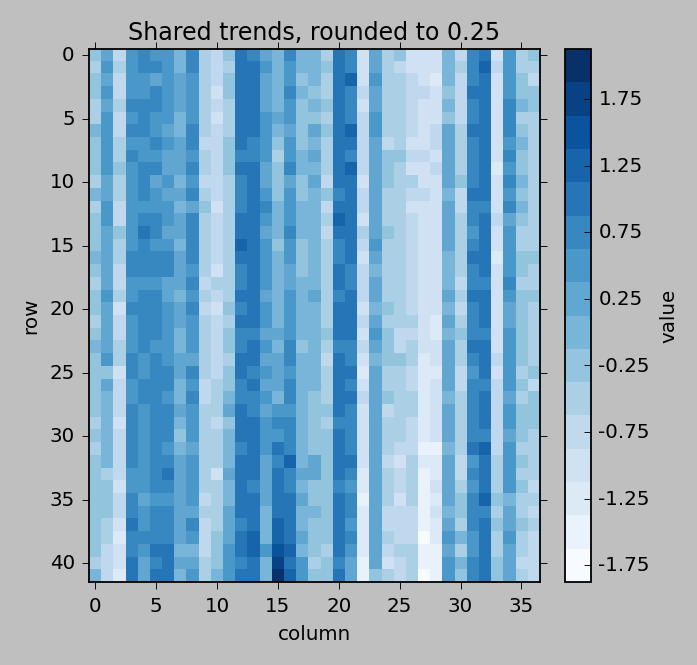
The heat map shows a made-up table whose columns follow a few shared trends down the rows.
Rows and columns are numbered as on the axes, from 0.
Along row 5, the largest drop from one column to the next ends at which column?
33
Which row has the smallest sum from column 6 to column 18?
10
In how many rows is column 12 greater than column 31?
24
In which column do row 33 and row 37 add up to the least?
27
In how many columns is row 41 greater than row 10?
14
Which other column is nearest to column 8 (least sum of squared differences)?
4
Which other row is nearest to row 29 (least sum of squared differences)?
30
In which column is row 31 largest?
32
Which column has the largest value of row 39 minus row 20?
15
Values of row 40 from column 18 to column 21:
-0.5 -0.25 0.75 0.25
